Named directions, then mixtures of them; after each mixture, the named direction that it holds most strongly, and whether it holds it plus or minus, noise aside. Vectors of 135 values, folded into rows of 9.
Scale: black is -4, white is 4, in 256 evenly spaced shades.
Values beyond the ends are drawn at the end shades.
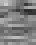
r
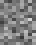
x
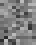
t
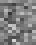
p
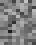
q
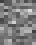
r, minus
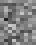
p, plus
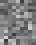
t, minus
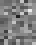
t, plus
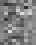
p, plus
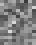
q, minus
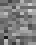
t, plus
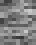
r, minus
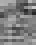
r, plus
